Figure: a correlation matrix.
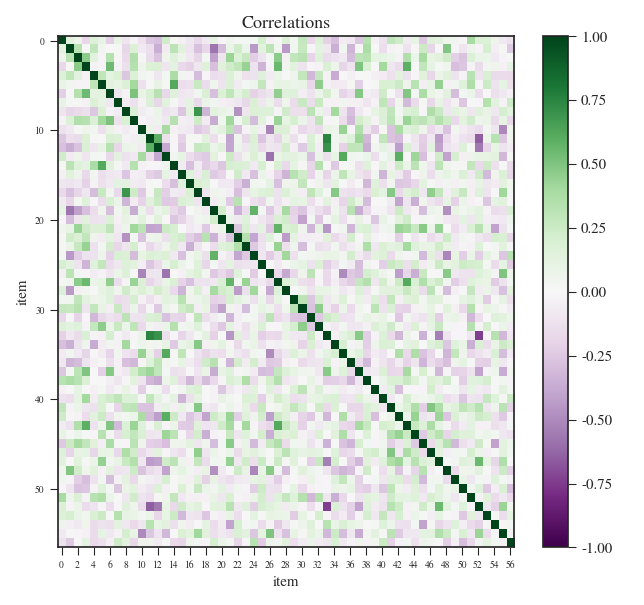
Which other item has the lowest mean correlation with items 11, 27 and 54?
52
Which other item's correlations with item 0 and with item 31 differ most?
51
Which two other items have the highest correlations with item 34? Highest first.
17, 8
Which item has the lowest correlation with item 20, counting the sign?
30
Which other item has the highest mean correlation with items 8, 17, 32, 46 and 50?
41
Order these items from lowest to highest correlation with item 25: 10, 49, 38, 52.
10, 38, 49, 52
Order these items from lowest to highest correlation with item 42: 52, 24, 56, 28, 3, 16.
16, 3, 56, 24, 28, 52
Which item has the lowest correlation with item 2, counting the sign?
19
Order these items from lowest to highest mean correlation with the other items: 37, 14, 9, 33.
33, 37, 14, 9
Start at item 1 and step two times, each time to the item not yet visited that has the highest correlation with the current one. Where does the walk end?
26
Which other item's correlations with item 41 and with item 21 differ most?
45
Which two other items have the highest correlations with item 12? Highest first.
33, 11
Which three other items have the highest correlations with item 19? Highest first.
24, 28, 36
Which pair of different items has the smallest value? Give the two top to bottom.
33, 52
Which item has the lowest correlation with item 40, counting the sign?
15
